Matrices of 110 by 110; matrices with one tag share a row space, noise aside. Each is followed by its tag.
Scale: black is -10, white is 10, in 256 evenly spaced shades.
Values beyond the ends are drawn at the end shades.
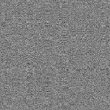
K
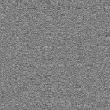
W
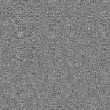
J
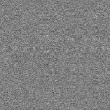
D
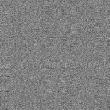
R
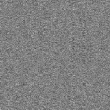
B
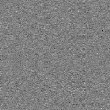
B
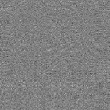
R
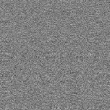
R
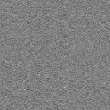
K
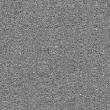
D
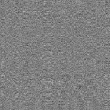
W
